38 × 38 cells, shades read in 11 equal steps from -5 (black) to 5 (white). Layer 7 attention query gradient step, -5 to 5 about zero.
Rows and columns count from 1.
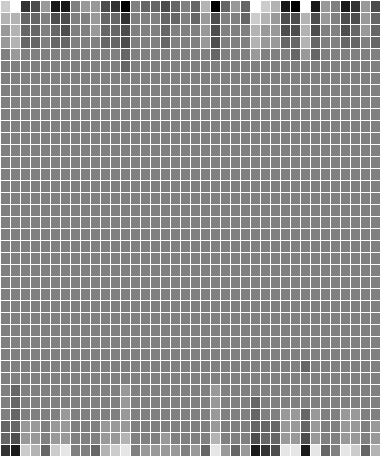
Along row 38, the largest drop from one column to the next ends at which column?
31
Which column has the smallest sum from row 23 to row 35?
2
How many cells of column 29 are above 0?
4
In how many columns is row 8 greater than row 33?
1
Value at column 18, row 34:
0
